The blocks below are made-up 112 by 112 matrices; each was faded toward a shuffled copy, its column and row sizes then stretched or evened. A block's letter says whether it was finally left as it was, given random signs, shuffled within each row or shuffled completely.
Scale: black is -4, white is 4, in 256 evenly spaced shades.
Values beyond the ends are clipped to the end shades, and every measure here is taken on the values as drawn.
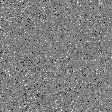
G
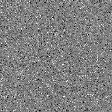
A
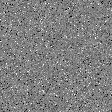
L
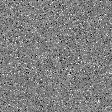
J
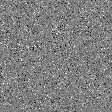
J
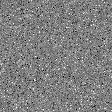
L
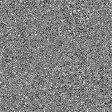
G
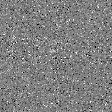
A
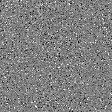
G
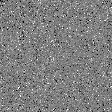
G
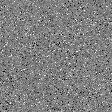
J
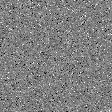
L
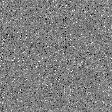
G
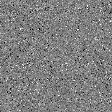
G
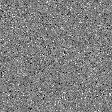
J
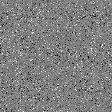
G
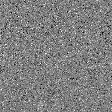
J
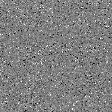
A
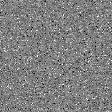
A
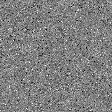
J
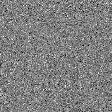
A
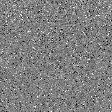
A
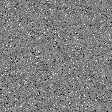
L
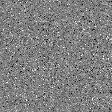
G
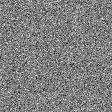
L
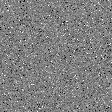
L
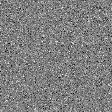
G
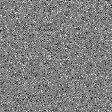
A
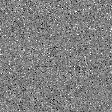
G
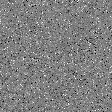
L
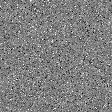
L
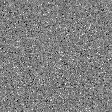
J
